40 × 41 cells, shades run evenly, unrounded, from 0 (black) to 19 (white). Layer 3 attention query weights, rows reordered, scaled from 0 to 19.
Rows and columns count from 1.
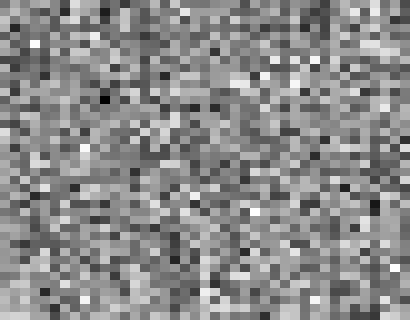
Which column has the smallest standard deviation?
1
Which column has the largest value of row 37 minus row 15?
21
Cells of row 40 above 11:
23
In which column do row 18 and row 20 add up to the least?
41
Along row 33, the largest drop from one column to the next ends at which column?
12
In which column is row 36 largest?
7
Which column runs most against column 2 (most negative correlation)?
34
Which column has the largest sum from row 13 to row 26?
30
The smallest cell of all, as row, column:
13, 11
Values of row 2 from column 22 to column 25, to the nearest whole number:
12 12 8 7
